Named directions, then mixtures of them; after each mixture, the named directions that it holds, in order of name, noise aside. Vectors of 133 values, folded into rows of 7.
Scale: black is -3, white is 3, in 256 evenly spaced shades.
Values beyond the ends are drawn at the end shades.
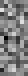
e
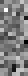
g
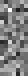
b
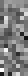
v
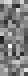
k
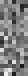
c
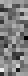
g, k, v.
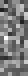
e, g.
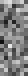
k.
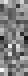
k, v.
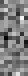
e, g, v.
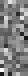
v.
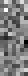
e, g, k.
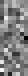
v.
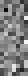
g.
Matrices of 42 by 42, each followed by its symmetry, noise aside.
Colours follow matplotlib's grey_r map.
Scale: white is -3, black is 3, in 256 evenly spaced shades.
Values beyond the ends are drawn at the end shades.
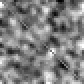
no symmetry.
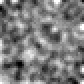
symmetric across the other diagonal.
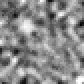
symmetric.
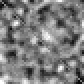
symmetric across the other diagonal.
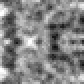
mirrored top to bottom.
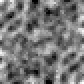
same after a half turn.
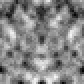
mirrored left to right.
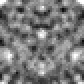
mirrored left to right.
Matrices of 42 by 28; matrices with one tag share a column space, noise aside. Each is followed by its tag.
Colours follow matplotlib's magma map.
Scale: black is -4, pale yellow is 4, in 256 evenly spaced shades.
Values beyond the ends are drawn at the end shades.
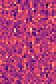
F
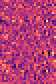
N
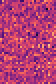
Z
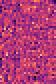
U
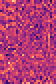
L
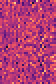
Z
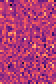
Z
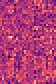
U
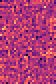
U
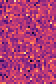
F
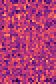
L
